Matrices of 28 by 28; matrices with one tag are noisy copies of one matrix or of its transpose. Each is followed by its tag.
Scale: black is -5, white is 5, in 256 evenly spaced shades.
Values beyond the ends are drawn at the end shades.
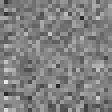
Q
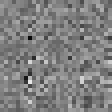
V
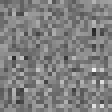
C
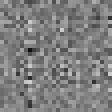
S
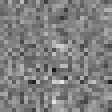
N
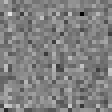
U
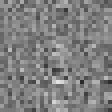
N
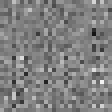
C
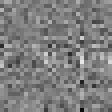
N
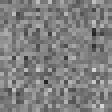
C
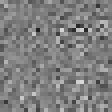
V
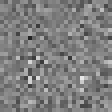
V
